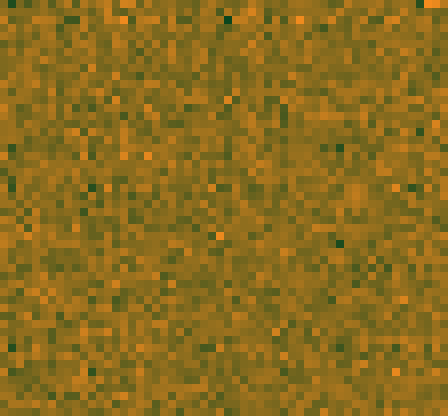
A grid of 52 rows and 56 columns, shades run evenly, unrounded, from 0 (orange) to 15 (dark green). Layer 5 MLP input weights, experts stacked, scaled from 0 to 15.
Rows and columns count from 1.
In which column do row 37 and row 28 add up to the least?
5
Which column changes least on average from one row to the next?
31
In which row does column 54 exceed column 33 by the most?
44
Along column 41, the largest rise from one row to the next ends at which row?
4
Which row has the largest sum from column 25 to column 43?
43
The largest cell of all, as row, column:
3, 29
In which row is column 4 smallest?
30
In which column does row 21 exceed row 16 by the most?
55
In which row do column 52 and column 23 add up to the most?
24
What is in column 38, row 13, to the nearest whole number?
4
